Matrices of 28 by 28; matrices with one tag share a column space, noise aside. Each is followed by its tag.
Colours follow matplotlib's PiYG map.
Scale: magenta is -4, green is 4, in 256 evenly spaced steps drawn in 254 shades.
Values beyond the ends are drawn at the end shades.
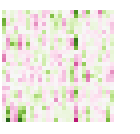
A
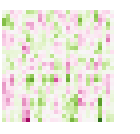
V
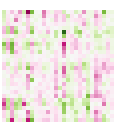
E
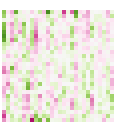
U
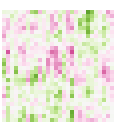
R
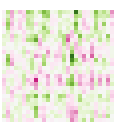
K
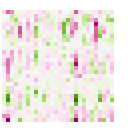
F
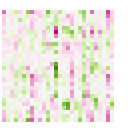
E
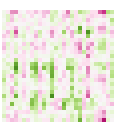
E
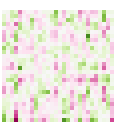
V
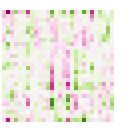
U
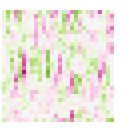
R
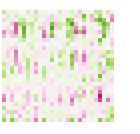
F
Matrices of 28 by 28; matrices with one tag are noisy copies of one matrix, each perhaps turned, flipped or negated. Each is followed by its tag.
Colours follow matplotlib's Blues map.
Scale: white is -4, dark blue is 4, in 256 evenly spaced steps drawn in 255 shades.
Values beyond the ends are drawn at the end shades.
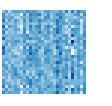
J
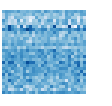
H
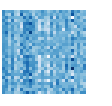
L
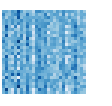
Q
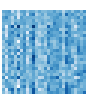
Q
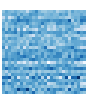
Q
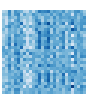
L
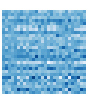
Q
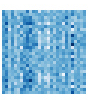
L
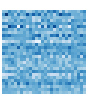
Q
